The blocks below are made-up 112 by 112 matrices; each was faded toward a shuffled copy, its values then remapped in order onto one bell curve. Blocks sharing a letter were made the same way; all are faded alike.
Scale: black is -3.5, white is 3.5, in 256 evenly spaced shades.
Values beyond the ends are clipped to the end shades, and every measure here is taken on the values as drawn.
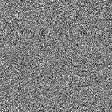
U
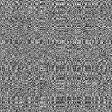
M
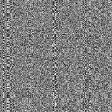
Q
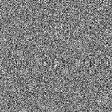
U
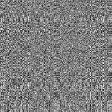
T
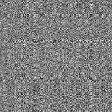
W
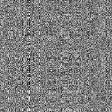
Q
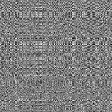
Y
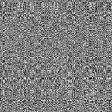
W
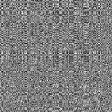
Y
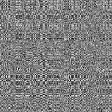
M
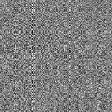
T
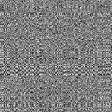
M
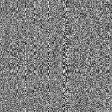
Q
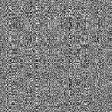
T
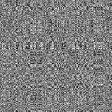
W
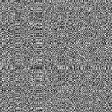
Y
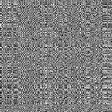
Y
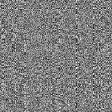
Q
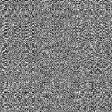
W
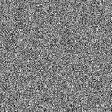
U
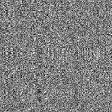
U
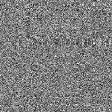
U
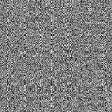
Q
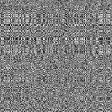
Y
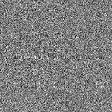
U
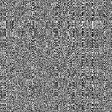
Q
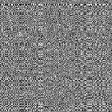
Y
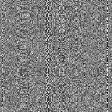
Q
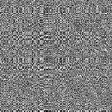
Y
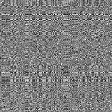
M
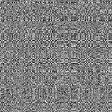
M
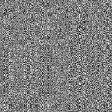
Q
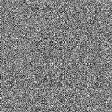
U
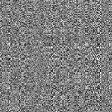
T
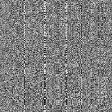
Q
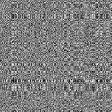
Y
